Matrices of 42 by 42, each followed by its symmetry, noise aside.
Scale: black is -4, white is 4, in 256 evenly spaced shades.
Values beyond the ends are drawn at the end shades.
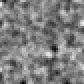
antisymmetric.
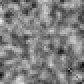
no symmetry.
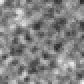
symmetric across the other diagonal.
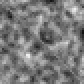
symmetric across the other diagonal.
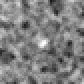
symmetric.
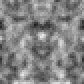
mirrored left to right.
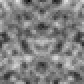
mirrored left to right.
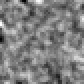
antisymmetric.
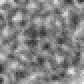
symmetric.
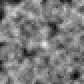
symmetric.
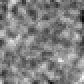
no symmetry.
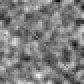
no symmetry.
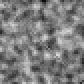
no symmetry.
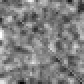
no symmetry.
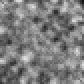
symmetric across the other diagonal.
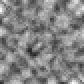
symmetric across the other diagonal.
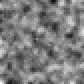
no symmetry.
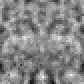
mirrored left to right.
